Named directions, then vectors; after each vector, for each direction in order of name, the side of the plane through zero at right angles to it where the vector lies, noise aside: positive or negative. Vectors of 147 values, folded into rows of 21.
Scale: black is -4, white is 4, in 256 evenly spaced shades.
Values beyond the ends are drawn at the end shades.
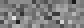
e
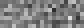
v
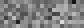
positive, negative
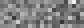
negative, positive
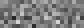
negative, negative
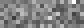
negative, positive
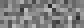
positive, positive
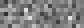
positive, positive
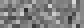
negative, negative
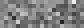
negative, positive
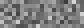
negative, positive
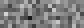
negative, negative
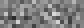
negative, negative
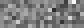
negative, positive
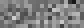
positive, negative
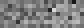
positive, negative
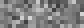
negative, positive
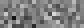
negative, negative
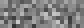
negative, negative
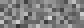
negative, positive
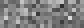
negative, positive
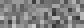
positive, positive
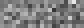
negative, positive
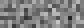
negative, negative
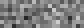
negative, negative
